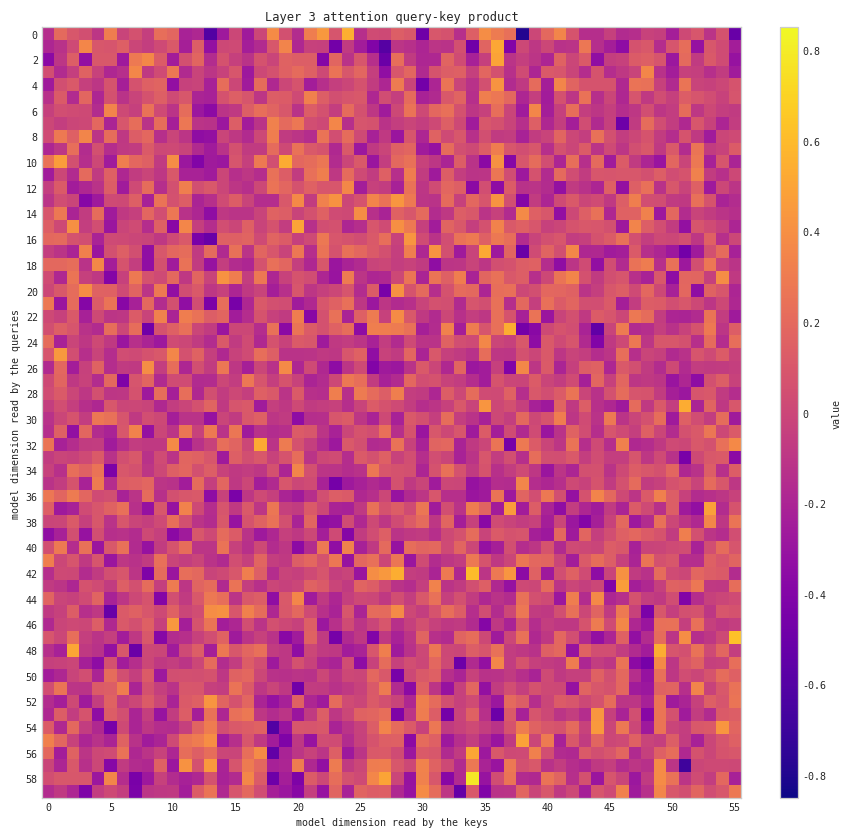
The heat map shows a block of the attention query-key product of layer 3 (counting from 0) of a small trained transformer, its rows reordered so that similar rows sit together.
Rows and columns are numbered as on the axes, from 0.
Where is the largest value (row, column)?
58, 34
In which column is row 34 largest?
20
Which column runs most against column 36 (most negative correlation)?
13
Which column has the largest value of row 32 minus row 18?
10
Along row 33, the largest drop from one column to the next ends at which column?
55
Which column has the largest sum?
49
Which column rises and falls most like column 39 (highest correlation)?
17
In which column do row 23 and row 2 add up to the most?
36
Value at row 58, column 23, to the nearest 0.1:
0.2
